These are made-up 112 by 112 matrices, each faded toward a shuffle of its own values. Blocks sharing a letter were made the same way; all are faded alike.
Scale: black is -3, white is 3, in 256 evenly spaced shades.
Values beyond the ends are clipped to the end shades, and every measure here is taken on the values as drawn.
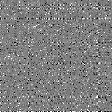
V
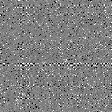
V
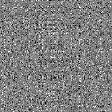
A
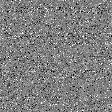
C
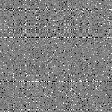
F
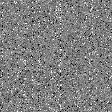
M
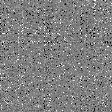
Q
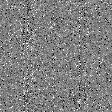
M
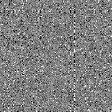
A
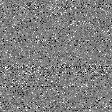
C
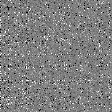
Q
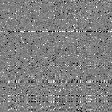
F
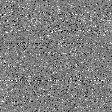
C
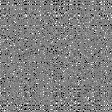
V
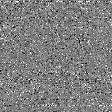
C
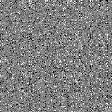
A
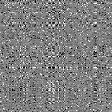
F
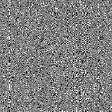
A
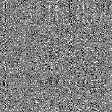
A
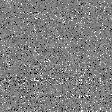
Q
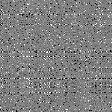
V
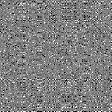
F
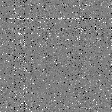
Q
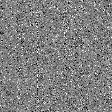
M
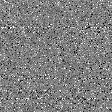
C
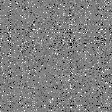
Q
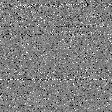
C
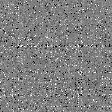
Q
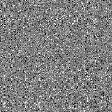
A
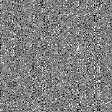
A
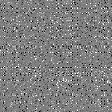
V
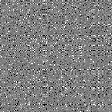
F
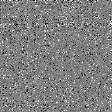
Q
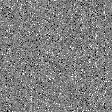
M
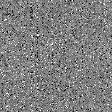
M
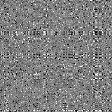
F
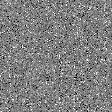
M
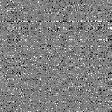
V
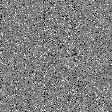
M
